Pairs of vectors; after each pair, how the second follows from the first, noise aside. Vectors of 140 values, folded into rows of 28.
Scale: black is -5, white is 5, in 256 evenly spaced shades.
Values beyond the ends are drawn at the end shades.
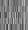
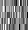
reversed, scaled up.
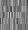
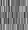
shuffled.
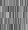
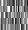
wrapped around, scaled up.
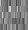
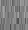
wrapped around, negated, shrunk.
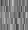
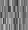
reversed, negated.
